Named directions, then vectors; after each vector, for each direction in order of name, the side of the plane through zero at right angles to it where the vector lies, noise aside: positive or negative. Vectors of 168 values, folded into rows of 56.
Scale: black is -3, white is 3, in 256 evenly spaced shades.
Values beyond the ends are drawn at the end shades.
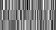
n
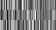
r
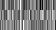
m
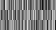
positive, negative, positive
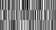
positive, positive, negative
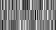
positive, positive, negative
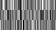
negative, positive, positive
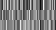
positive, positive, positive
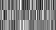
positive, positive, negative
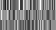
negative, negative, negative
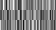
negative, positive, positive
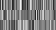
positive, positive, negative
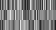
positive, positive, negative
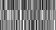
positive, negative, negative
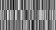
positive, negative, negative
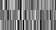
negative, positive, positive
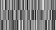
negative, positive, negative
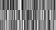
positive, negative, negative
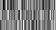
positive, negative, negative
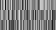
negative, positive, negative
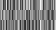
negative, negative, negative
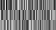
positive, negative, positive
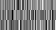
negative, positive, negative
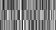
positive, negative, negative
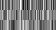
positive, positive, negative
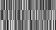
positive, negative, positive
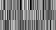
negative, negative, positive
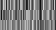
positive, positive, positive
